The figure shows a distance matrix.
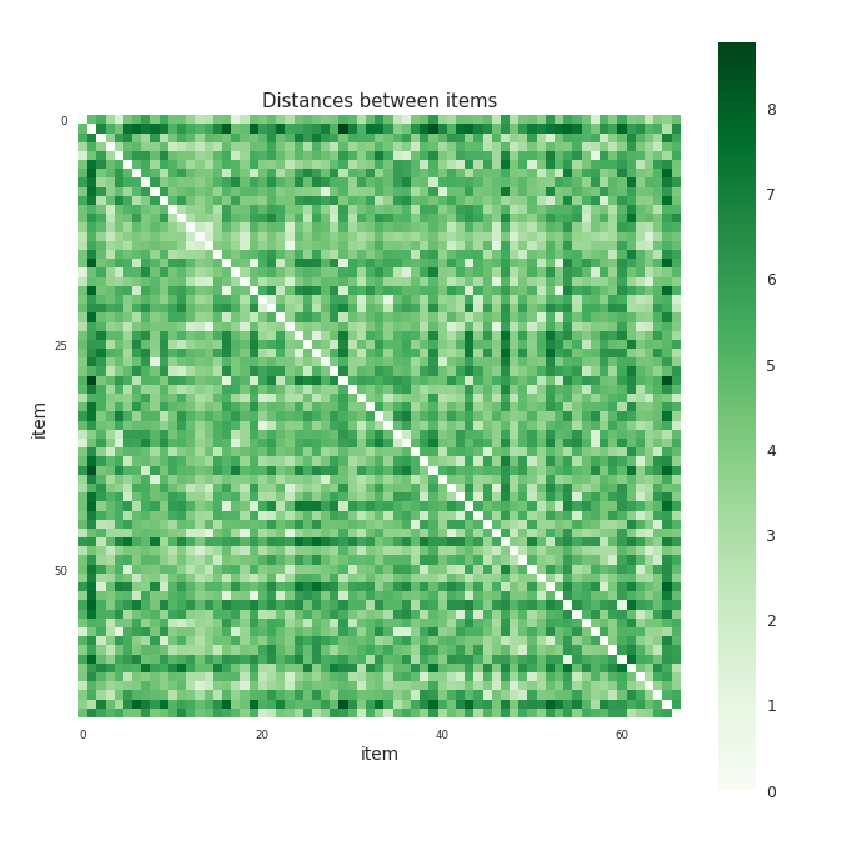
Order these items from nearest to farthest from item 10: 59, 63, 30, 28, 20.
28, 59, 30, 63, 20
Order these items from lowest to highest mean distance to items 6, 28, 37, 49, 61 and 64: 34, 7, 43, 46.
46, 34, 43, 7
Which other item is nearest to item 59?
49
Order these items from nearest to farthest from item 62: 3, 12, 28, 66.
12, 66, 3, 28
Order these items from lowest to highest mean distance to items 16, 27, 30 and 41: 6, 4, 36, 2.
6, 4, 36, 2
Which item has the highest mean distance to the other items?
1
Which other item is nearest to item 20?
34
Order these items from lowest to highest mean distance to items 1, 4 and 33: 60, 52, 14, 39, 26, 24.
14, 24, 26, 52, 60, 39
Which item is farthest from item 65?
29
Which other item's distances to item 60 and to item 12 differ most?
54
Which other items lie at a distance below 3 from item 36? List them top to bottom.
0, 4, 17, 35, 57
